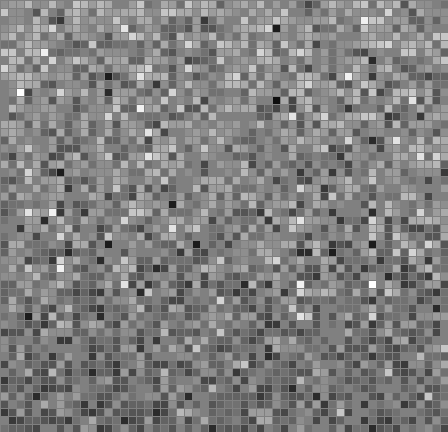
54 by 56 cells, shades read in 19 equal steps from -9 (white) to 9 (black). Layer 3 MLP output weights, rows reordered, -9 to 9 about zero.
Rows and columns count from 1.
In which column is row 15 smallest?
37
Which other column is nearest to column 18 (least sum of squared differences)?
29
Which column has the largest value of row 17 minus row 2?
21
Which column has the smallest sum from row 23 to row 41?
8
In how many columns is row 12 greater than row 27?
22
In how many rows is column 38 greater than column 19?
24
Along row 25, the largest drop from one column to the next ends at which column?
42
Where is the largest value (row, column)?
13, 35
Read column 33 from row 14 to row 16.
3 2 -4
